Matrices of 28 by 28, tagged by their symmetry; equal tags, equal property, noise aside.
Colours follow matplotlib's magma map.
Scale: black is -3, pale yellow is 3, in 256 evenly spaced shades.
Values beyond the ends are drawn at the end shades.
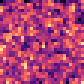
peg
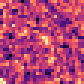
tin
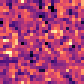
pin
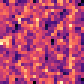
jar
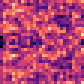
jar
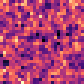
peg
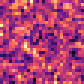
peg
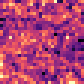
peg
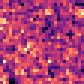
pin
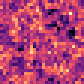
tin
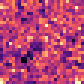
tin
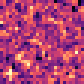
tin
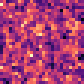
peg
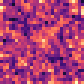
tin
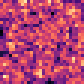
tin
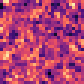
pin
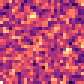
tin
